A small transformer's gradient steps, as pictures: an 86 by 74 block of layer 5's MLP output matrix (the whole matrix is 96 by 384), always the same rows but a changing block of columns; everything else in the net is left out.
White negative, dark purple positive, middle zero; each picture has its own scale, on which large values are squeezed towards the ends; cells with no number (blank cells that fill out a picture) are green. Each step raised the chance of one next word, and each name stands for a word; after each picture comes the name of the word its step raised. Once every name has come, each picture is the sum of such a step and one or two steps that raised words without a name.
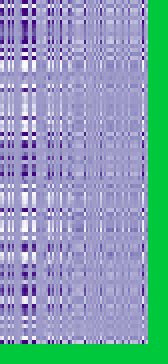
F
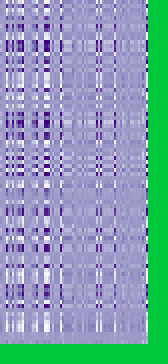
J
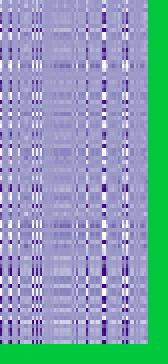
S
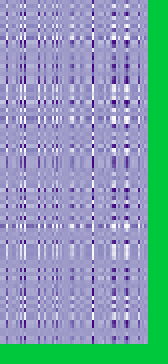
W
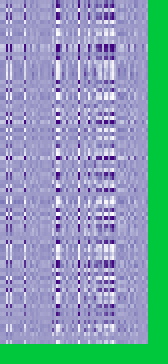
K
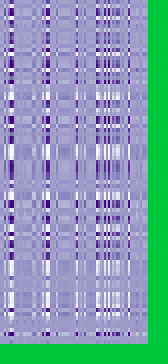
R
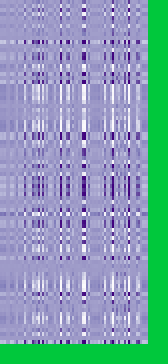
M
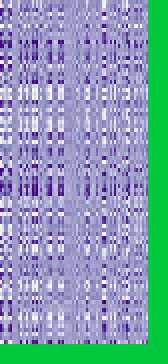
M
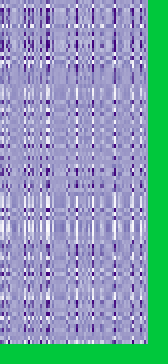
F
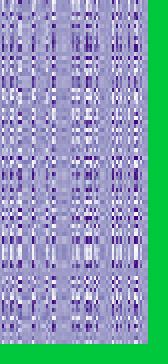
K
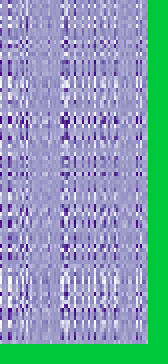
J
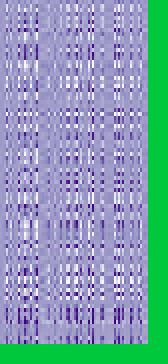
S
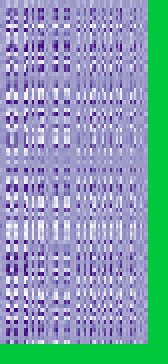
S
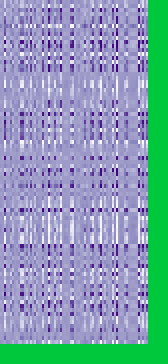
J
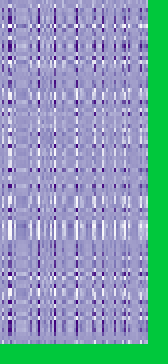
S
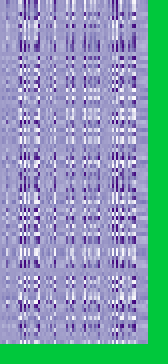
K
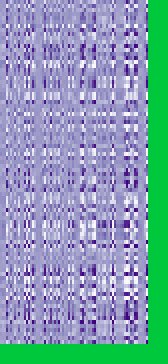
S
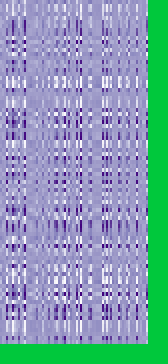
J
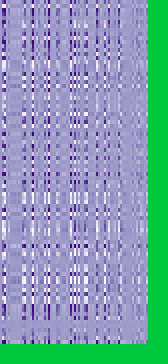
F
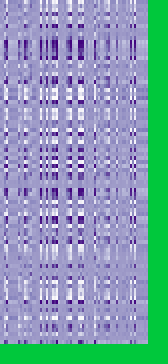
M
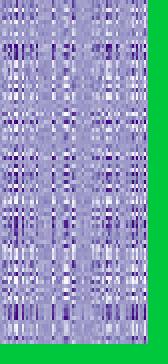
K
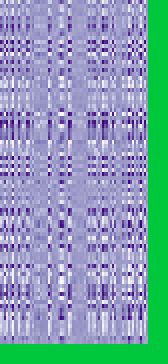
J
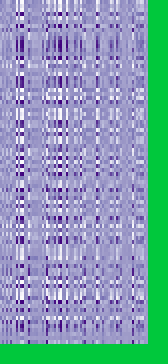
S
